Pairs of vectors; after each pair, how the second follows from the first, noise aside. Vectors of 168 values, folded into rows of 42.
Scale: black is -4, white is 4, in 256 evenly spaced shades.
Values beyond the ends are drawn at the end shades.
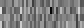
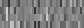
wrapped around, negated, partly zeroed.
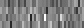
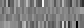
wrapped around, negated, partly zeroed.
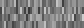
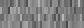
reversed, shrunk.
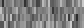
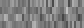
wrapped around, negated, shrunk.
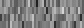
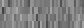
reversed, shrunk.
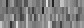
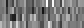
sign-scrambled.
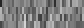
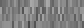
reversed, shrunk.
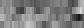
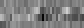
wrapped around, negated, partly zeroed.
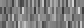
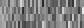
negated.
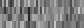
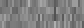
reversed, shrunk.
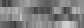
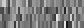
sign-scrambled.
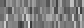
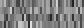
negated.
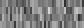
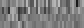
wrapped around, negated, partly zeroed.
